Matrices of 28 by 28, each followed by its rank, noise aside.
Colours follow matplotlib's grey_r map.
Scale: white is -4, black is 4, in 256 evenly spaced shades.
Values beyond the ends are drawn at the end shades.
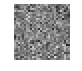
eight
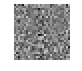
six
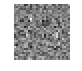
seven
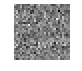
seven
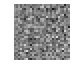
seven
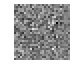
eight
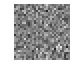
eight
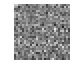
eight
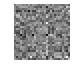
five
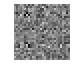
six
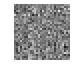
six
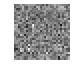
seven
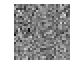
seven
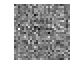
five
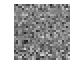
six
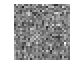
eight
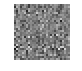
six
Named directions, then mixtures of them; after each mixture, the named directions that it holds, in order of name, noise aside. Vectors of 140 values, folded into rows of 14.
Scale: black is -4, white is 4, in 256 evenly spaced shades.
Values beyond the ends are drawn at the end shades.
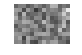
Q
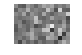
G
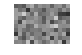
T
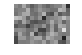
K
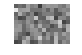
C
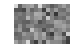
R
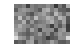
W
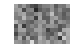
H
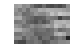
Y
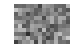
C, H, W.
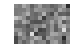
K.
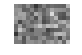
H, T, Y.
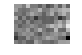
W, Y.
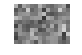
G, K, R.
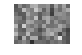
H.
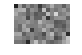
R.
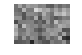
H, Y.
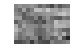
H, Y.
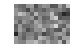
H, Q, T.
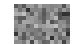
T.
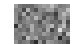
G, Q, R.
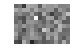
C, G, H.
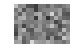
C, H.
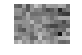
G, Y.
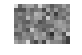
R.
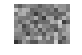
C, K.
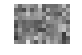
K, R.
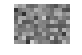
C, Q, T.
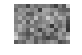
W.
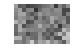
H, W.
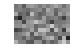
G, K, W.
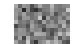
H, Q, R.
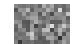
G.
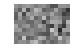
G, Q.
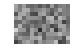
C, K, W.
